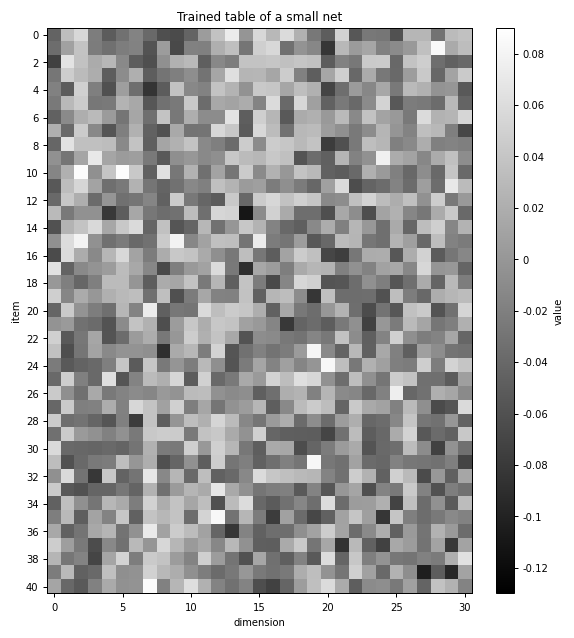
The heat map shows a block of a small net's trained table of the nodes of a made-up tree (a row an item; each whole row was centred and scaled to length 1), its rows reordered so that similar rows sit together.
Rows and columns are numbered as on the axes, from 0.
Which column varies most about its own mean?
7
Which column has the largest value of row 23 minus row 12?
12
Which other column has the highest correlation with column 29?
21
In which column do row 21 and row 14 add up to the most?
6
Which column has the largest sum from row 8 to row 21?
2
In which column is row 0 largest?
13
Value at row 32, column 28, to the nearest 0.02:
0
